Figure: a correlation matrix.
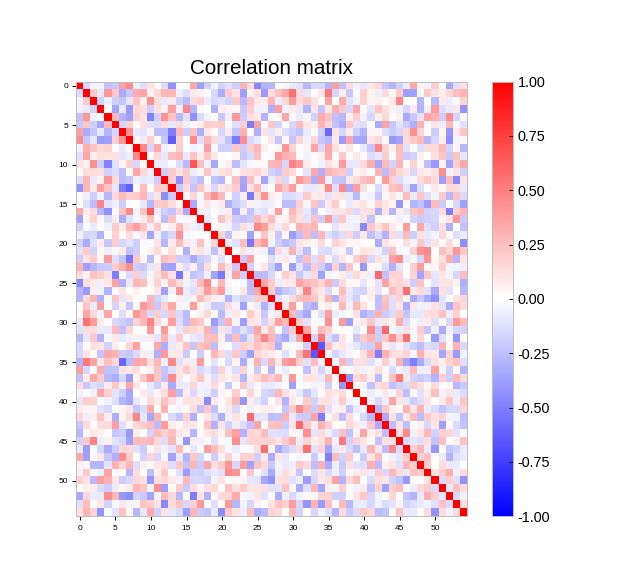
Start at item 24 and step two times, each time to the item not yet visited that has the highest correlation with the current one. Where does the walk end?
8
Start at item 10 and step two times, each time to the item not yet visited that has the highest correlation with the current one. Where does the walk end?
7
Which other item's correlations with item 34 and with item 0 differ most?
32
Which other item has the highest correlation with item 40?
44
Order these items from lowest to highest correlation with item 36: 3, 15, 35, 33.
35, 33, 15, 3
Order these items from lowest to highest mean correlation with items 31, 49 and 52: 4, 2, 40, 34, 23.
23, 2, 40, 34, 4
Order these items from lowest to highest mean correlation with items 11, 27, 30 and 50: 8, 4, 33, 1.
4, 33, 8, 1
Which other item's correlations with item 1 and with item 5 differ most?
30
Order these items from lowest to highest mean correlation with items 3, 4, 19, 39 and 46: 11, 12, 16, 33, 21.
16, 33, 21, 11, 12
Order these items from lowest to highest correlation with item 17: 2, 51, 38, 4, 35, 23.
23, 4, 38, 51, 2, 35
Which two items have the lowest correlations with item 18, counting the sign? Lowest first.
40, 52
